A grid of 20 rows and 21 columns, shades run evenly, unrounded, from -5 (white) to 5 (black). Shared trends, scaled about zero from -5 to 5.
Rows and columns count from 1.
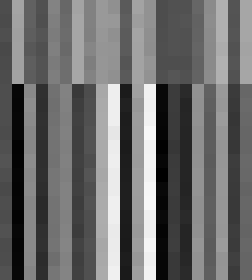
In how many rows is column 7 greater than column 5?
14
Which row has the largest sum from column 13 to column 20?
11
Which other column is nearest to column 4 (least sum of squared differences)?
16
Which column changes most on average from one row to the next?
2
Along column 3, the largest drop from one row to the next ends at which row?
7
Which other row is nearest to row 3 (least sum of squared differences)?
6
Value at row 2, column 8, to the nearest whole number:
0
